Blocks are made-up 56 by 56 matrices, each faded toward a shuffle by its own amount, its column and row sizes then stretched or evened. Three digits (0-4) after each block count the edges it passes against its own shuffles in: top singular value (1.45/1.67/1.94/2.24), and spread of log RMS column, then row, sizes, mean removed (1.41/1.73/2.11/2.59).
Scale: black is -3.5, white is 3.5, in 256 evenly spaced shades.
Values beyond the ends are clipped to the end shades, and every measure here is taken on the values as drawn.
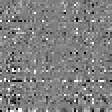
3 3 4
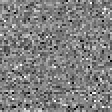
2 0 1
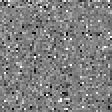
0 2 2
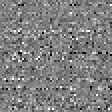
2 1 4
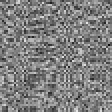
4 0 1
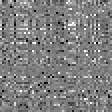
4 0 4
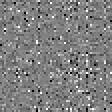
3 2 2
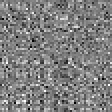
4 0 3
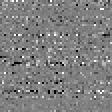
0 1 4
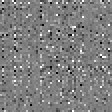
3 3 2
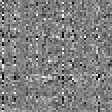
3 4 2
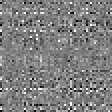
4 3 4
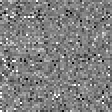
1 0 1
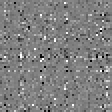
1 3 3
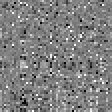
2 2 0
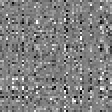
4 4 2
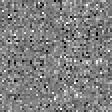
2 2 0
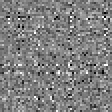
2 3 3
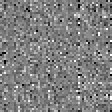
3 2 1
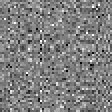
4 2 0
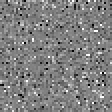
0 0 2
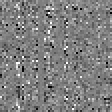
1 4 1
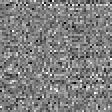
3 0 2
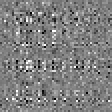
4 3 4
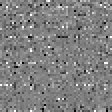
1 2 3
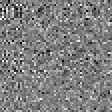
3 2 3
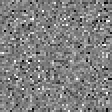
0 1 2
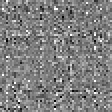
2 3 2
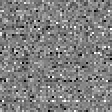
0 0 4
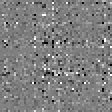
0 3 3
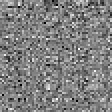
3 1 2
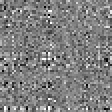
3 2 3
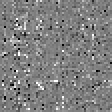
1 3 2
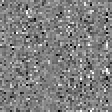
0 3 1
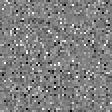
1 1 2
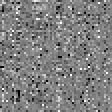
2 3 0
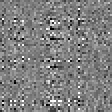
4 4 3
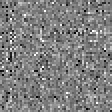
1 2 2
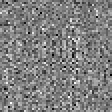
3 2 0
